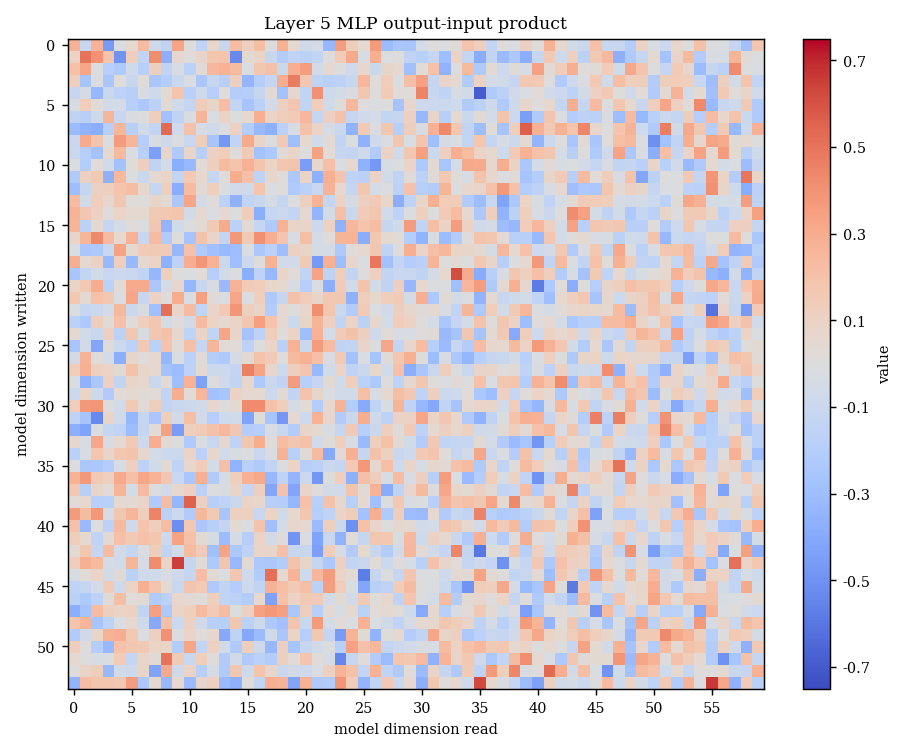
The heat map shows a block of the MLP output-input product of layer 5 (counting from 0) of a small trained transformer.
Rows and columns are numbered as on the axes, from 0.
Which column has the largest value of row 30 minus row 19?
15
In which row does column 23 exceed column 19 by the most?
53
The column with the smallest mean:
9
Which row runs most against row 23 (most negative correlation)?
14
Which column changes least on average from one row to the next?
49
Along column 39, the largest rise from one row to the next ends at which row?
7
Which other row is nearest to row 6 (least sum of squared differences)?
47
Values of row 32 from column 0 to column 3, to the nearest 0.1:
-0.4 -0.4 0 -0.1
